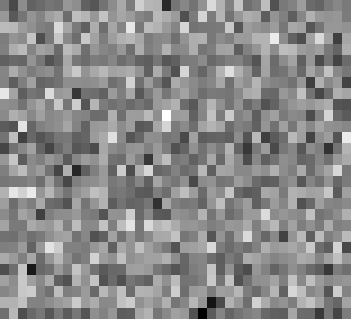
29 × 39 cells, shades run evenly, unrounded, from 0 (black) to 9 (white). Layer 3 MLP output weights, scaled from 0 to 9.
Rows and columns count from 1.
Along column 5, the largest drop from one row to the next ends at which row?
20
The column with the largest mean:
33
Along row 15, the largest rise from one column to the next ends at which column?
18
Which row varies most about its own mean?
13
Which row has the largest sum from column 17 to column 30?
21
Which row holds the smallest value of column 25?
28
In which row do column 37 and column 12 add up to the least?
25
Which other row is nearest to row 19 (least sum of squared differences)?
17
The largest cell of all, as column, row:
19, 11
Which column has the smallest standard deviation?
32
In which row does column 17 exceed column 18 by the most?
16
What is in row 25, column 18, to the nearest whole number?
4
